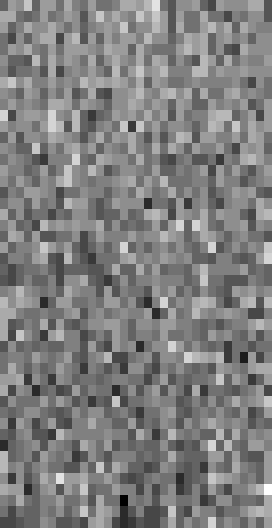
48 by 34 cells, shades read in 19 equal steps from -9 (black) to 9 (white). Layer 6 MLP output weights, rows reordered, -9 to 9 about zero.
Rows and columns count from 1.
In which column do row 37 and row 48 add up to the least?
16
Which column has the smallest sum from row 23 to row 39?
11
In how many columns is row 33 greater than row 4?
12
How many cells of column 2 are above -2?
28
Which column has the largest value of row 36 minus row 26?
1
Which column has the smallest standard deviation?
3
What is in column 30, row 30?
0
